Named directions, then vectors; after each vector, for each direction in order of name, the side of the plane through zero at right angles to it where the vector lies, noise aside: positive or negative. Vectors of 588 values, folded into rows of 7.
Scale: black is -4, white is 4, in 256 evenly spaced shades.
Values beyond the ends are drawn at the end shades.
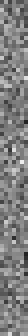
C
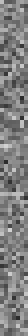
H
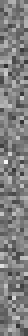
negative, negative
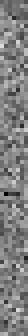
positive, negative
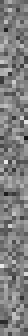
negative, negative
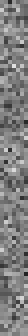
positive, positive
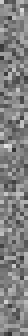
negative, positive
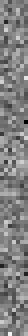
positive, positive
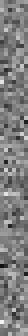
positive, positive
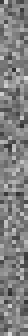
positive, negative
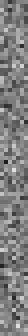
positive, positive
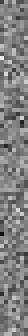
positive, negative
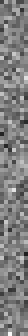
positive, negative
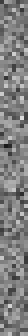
positive, negative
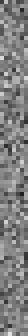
positive, negative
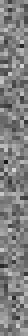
positive, positive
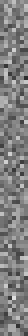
negative, negative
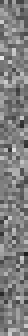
positive, negative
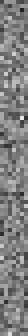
positive, negative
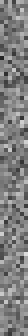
negative, positive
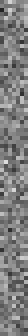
negative, negative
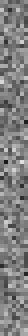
positive, positive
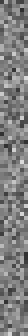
positive, negative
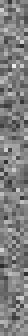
positive, positive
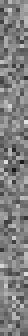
negative, negative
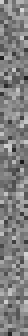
negative, positive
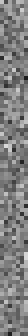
negative, positive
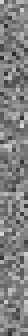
negative, positive
